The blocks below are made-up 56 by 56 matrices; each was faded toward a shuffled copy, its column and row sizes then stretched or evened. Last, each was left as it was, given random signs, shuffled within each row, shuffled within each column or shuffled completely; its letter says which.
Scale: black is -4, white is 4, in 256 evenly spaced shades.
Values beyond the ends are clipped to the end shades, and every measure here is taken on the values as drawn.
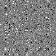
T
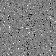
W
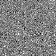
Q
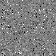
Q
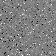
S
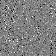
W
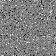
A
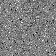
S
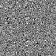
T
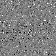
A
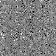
Q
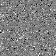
A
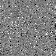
Q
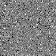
T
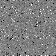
A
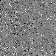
Q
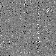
Q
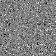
Q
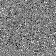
S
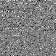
A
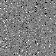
W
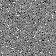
S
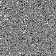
Q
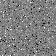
S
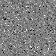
A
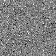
W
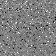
A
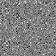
T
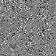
T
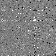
Q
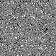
A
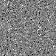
W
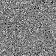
A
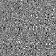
T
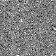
Q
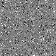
Q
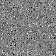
Q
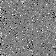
W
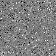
A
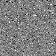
A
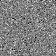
A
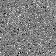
A
